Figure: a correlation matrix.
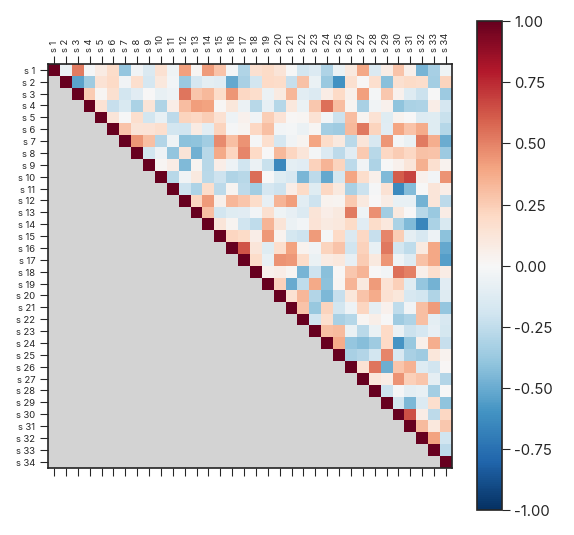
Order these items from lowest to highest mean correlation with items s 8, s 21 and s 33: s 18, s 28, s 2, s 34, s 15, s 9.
s 34, s 28, s 2, s 9, s 15, s 18
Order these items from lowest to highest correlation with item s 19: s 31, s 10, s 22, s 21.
s 21, s 22, s 31, s 10
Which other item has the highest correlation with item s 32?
s 7
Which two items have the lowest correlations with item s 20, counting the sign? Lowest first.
s 9, s 24
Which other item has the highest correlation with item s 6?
s 27
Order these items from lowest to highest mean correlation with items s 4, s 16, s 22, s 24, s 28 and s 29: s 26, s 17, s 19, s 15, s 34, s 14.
s 34, s 26, s 19, s 15, s 14, s 17
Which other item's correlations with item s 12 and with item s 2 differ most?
s 3
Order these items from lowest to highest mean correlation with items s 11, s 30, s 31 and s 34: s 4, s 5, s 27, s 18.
s 4, s 5, s 27, s 18
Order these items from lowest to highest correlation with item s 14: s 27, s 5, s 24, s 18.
s 18, s 27, s 24, s 5
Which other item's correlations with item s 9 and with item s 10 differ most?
s 24
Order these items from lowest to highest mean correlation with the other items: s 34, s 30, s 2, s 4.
s 34, s 2, s 4, s 30
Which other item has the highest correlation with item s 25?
s 29
